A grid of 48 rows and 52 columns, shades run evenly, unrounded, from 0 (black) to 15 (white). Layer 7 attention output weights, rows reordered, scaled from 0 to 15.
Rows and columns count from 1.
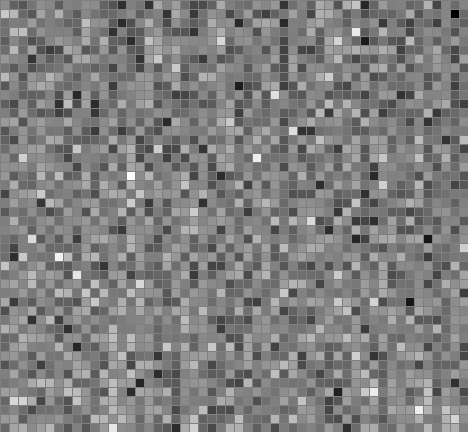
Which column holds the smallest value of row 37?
8
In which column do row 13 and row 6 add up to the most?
40
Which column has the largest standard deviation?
15
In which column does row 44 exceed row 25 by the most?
42
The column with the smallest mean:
32
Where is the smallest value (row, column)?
2, 51
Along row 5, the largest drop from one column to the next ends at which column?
26
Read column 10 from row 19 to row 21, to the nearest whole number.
8 10 10
